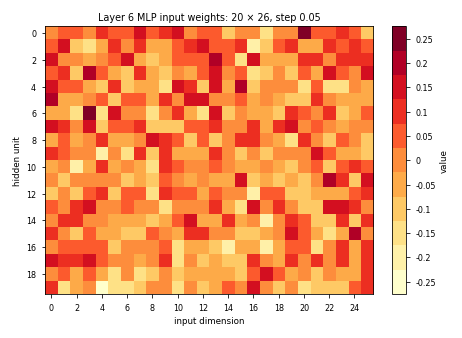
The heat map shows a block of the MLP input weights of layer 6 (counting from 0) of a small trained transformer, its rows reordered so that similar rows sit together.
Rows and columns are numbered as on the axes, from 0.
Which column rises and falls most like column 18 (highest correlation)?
1
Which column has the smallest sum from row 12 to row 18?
15
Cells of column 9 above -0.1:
16
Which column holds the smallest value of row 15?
22
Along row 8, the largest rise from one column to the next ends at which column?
20
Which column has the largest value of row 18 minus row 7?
17
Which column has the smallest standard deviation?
18
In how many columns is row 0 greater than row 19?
16
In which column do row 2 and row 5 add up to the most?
0
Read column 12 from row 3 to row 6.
0.05 -0.1 0.15 -0.15
